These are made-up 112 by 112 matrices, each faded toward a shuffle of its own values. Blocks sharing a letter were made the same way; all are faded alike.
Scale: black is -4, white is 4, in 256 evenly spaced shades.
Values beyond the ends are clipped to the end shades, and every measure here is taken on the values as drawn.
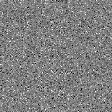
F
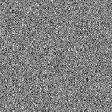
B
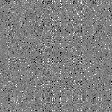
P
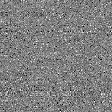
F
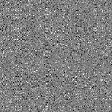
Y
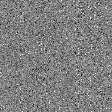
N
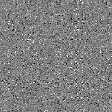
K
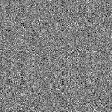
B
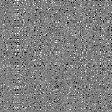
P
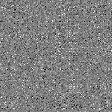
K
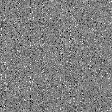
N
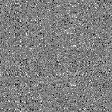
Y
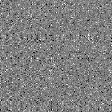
Y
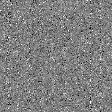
N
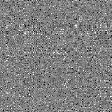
Y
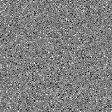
F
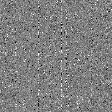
N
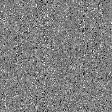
N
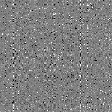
P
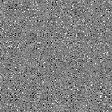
Y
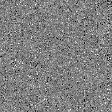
N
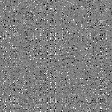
P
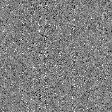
N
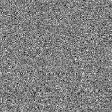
B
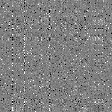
P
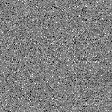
F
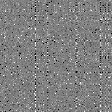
P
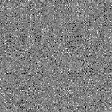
Y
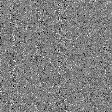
N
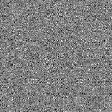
B
